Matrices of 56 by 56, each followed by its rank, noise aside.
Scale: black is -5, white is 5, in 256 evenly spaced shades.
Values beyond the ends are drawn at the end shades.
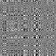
three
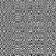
three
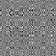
three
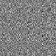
eight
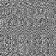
eight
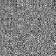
eight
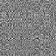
six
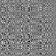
four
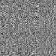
eight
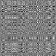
three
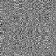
eight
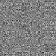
eight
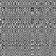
three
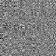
eight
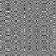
three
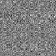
eight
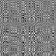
three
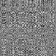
six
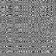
four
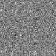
eight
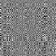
four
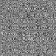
eight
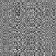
four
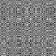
three
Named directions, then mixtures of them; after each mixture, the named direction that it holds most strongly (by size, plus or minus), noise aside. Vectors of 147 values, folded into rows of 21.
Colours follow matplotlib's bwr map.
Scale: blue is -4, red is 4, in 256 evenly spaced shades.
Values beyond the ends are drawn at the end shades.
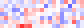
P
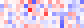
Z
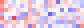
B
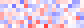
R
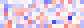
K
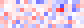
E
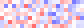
R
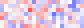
Z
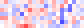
P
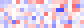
E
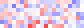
R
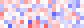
R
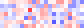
Z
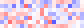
R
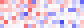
B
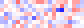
E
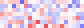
R
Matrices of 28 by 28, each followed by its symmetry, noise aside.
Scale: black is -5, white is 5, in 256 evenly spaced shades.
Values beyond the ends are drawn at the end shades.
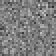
symmetric across the other diagonal.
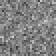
no symmetry.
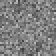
same after a half turn.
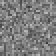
symmetric.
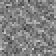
same after a half turn.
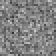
symmetric.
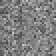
mirrored top to bottom.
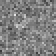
symmetric.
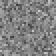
same after a half turn.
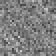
symmetric across the other diagonal.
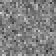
no symmetry.
